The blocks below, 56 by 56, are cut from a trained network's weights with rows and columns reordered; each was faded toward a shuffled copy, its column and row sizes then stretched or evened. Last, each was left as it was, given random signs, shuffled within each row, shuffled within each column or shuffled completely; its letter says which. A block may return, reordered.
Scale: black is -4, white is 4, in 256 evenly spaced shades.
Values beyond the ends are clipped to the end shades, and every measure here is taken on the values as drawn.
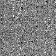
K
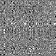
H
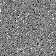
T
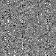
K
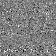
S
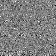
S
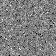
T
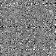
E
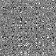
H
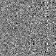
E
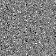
K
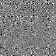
E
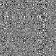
H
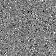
T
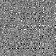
H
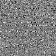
S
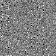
K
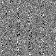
K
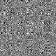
H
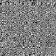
H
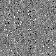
K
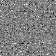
S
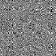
H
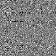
H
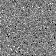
T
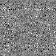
E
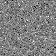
T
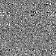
E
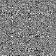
E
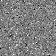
T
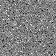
T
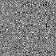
E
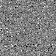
S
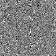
K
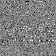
S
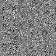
K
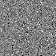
K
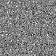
S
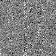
K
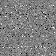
S
